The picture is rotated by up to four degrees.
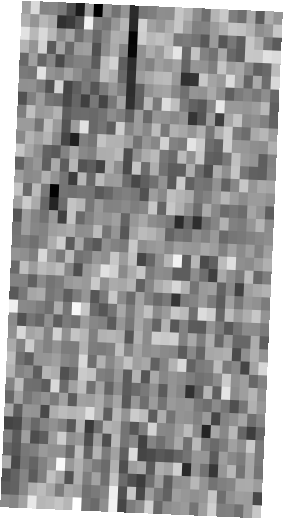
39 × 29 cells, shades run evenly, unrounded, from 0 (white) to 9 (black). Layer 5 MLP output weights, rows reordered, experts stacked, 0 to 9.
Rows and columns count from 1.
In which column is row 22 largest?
26
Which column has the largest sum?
13
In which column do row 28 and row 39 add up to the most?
27
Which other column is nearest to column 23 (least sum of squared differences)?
28
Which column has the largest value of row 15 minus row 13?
5
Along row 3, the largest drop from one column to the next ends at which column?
14
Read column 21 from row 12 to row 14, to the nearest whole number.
2 5 5
